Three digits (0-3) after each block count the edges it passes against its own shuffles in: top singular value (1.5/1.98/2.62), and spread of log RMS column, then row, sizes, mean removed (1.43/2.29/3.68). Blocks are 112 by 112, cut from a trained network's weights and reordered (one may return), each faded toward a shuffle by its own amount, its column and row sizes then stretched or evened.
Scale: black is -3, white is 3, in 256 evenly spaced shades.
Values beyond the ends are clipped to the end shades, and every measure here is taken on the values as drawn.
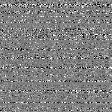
1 0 3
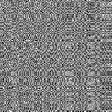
3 1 1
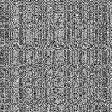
3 0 0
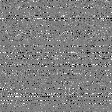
0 0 3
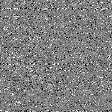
1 0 2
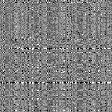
3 2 2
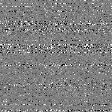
1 1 3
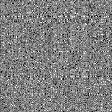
2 0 1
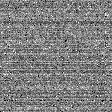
2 0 0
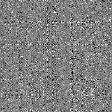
1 2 1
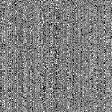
2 2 0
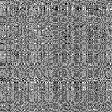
3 0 2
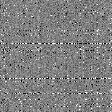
2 1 2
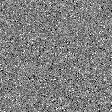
0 0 0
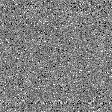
0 0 1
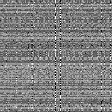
3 2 0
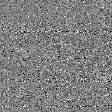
0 1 2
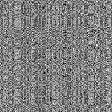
3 1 0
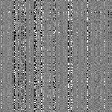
3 3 1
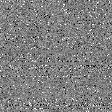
0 0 2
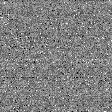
0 0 1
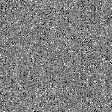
0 1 0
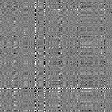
3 2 2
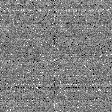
1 1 1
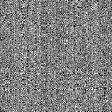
2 1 1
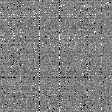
1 2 0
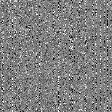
0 3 0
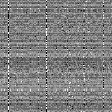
3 2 0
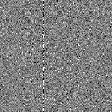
2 1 0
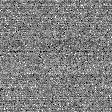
1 0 0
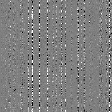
3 3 0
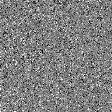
0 1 0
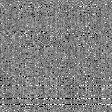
2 0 2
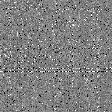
1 1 1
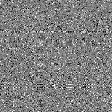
2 0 1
